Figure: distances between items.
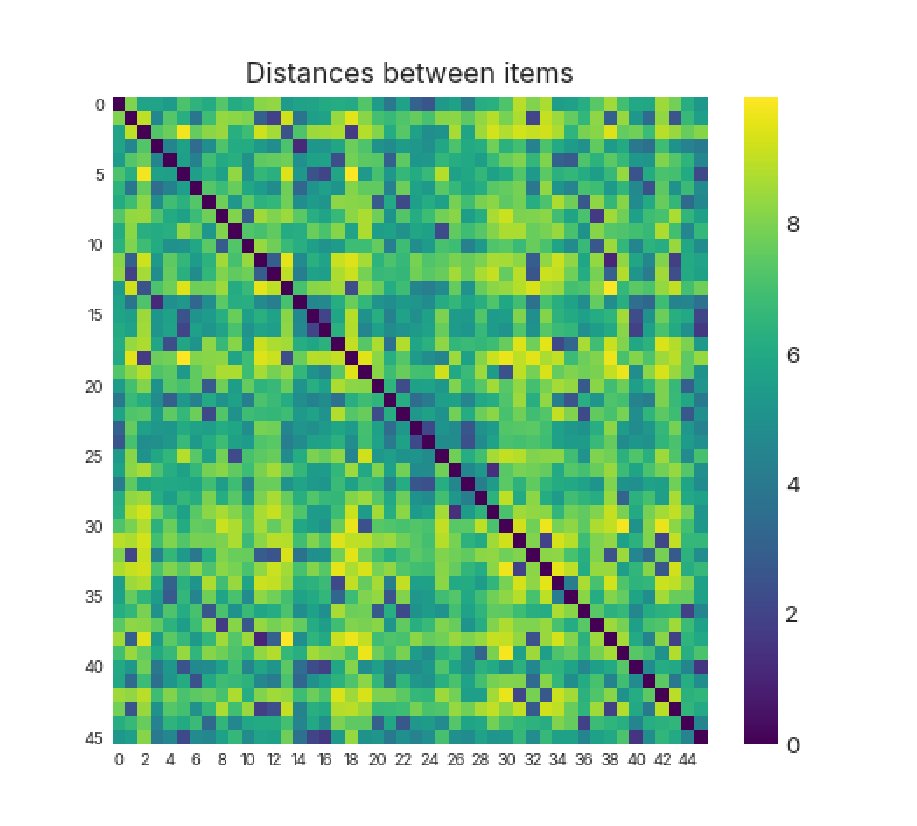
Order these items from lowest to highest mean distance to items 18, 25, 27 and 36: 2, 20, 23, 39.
23, 2, 20, 39
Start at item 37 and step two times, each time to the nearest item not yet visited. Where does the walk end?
10
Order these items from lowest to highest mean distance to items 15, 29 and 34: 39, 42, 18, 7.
7, 39, 42, 18
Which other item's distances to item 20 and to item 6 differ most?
22
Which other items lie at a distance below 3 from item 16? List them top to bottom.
5, 15, 40, 45
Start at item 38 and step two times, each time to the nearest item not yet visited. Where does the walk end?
43
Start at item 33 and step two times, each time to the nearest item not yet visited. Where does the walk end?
42
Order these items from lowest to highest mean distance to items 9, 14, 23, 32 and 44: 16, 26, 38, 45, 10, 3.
3, 45, 16, 38, 10, 26
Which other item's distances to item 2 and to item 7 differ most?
18
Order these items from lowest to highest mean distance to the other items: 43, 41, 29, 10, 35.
41, 10, 35, 43, 29
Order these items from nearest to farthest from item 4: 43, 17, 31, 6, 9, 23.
17, 6, 23, 9, 43, 31
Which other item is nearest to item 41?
6
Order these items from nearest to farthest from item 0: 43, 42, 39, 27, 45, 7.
27, 45, 7, 39, 43, 42
